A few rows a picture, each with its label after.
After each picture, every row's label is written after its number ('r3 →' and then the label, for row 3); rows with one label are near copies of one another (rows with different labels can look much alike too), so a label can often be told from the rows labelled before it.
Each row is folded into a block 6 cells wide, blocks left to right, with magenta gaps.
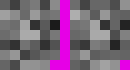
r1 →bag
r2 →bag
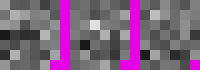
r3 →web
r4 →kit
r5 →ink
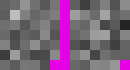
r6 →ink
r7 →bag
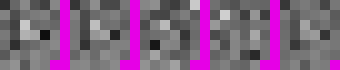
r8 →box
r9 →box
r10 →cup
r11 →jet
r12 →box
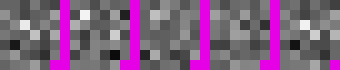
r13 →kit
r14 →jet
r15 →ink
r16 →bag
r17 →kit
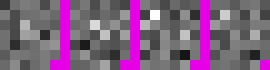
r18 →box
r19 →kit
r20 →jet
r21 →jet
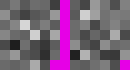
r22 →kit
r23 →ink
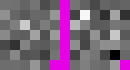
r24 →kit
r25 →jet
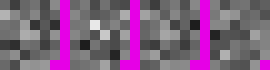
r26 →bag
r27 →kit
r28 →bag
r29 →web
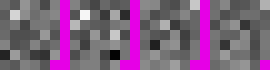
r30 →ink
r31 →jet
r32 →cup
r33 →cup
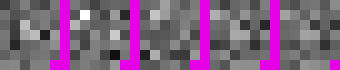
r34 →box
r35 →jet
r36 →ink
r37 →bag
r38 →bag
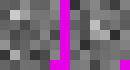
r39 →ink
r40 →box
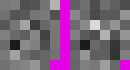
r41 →cup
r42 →kit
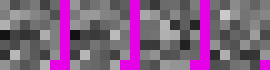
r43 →web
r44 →web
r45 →bag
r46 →ink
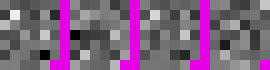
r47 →jet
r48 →web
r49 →jet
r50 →cup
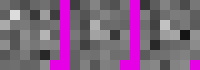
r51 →jet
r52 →box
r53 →box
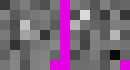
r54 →box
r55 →jet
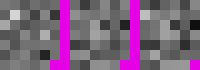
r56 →jet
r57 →bag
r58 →bag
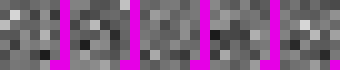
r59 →jet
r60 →cup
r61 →ink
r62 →web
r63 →kit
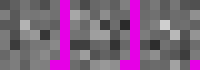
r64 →box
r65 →bag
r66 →kit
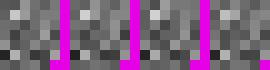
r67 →ink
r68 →ink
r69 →ink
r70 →ink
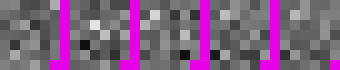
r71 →cup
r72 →kit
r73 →jet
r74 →ink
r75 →ink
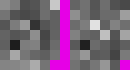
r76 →cup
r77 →kit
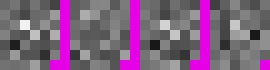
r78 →kit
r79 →ink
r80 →kit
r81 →box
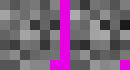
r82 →bag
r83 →bag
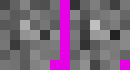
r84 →box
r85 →box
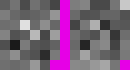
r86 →kit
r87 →cup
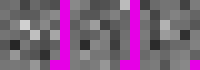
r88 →kit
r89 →cup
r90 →box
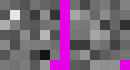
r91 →jet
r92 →bag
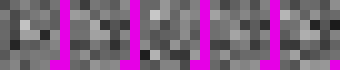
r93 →box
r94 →bag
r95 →ink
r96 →bag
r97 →bag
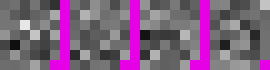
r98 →kit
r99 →ink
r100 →web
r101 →cup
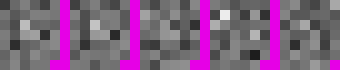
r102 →box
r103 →box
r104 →bag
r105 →jet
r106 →cup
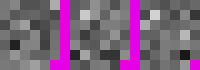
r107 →cup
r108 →ink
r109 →jet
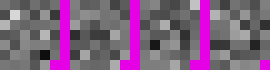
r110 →jet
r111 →web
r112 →cup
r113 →bag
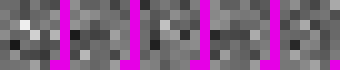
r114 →kit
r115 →web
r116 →box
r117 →web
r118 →cup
